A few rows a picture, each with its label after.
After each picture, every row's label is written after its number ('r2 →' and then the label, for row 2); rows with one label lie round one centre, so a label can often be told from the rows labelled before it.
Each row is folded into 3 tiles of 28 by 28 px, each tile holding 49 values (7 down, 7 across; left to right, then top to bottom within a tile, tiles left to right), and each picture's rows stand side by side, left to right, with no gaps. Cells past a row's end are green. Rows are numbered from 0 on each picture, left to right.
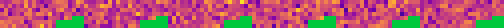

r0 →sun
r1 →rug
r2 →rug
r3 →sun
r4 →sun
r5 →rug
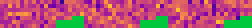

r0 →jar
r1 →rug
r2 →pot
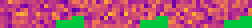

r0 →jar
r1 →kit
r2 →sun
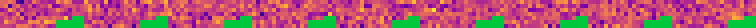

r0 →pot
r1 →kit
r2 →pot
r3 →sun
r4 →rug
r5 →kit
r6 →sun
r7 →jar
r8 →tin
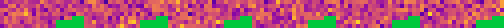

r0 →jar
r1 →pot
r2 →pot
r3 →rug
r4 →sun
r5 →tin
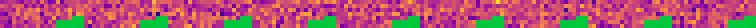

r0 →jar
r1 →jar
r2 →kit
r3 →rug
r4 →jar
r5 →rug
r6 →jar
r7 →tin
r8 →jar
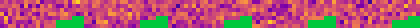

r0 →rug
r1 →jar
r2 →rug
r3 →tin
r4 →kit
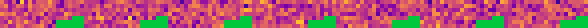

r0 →kit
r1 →rug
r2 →rug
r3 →pot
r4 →pot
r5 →kit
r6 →kit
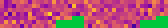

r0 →sun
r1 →kit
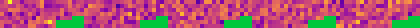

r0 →pot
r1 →jar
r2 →kit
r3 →rug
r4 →sun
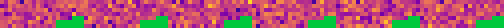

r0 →pot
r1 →rug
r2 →kit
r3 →jar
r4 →pot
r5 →pot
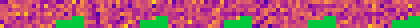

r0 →jar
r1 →sun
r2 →sun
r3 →rug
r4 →pot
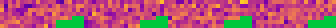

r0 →tin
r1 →rug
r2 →rug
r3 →tin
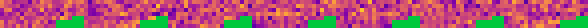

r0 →kit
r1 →sun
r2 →tin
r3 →jar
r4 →jar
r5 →pot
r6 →pot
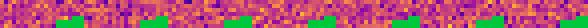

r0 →tin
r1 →pot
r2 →pot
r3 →rug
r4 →pot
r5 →pot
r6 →jar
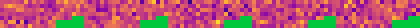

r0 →pot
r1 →tin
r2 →pot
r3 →sun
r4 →tin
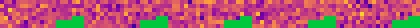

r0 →rug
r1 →kit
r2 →pot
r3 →sun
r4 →jar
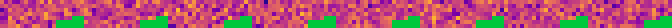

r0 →kit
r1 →sun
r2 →rug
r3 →rug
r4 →pot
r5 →pot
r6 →tin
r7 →kit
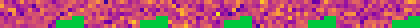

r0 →kit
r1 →pot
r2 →kit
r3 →jar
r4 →rug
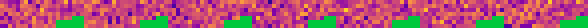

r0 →rug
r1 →pot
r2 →sun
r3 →rug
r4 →rug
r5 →jar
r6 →rug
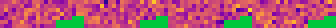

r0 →jar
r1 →pot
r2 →kit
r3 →rug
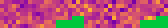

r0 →tin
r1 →sun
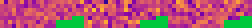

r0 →kit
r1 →pot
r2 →pot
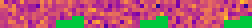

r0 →kit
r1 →kit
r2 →rug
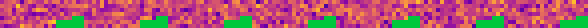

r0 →pot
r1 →tin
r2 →tin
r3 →kit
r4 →kit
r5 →kit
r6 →tin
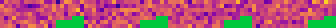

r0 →tin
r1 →tin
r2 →pot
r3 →rug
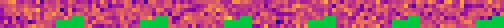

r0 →jar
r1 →tin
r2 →tin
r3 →rug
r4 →kit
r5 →pot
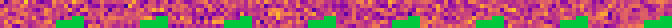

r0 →sun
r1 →tin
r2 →pot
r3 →jar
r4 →sun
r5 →pot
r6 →tin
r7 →rug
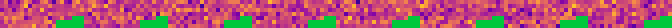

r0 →rug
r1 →jar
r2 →pot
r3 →sun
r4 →pot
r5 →pot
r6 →tin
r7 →jar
